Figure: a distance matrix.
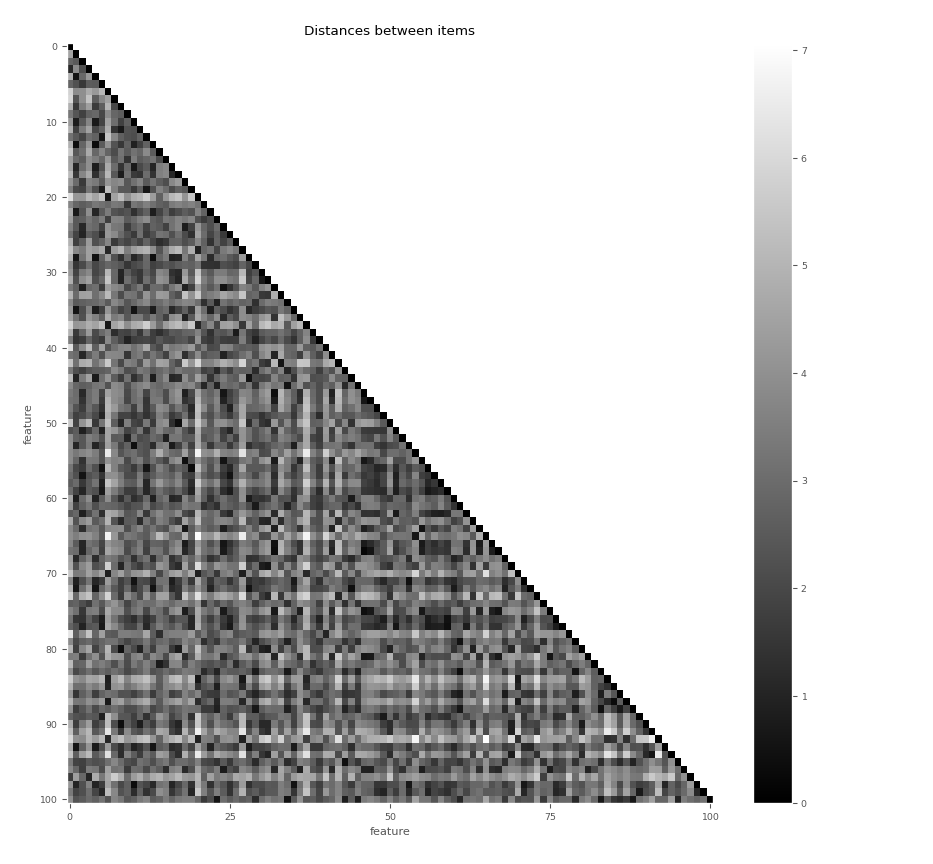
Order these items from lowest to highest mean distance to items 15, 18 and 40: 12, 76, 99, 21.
76, 21, 12, 99
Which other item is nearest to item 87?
85
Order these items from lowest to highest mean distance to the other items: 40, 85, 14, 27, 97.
14, 85, 40, 27, 97
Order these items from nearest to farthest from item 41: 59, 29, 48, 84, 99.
59, 29, 48, 99, 84
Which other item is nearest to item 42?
33
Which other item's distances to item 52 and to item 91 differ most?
15
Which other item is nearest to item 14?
82
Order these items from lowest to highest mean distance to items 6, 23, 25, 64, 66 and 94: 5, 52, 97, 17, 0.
5, 52, 17, 97, 0
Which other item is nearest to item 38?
26
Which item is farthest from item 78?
0
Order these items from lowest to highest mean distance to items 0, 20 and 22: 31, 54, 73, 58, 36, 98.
98, 58, 36, 31, 54, 73
